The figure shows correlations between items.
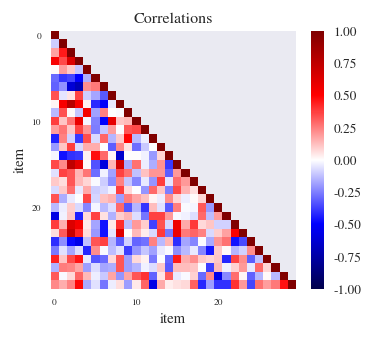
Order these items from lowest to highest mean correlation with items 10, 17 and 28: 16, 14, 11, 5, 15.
5, 16, 14, 15, 11
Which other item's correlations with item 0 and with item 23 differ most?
21
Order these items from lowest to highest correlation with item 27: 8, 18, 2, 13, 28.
28, 18, 13, 2, 8
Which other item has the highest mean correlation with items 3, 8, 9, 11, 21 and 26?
2
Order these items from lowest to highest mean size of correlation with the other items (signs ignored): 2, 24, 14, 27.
27, 14, 24, 2
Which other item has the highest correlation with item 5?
14
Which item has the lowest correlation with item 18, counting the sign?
29
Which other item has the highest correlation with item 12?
9
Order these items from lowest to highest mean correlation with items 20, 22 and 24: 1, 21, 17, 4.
4, 1, 17, 21
